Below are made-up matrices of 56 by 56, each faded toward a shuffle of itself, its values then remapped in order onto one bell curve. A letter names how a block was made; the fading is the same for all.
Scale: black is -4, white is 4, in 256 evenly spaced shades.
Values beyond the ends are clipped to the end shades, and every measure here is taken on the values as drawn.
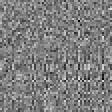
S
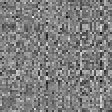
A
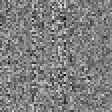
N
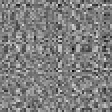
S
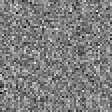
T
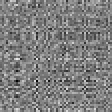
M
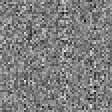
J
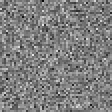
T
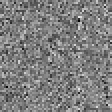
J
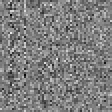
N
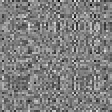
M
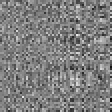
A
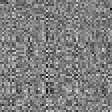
S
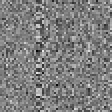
A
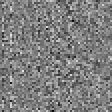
N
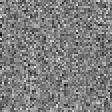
J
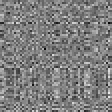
M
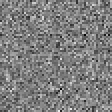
T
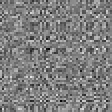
M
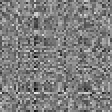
S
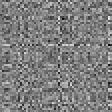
M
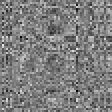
S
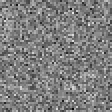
T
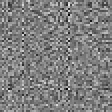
S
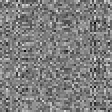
A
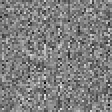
N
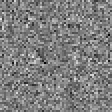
T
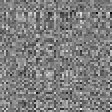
M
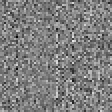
N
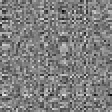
S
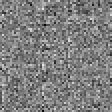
J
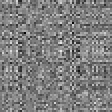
M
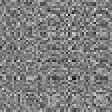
M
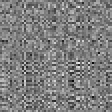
M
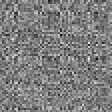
S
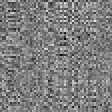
S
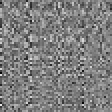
A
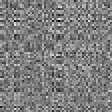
M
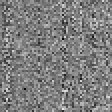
N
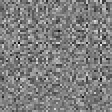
S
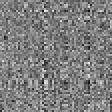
S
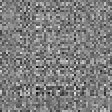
M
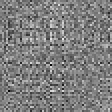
S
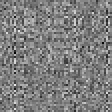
A
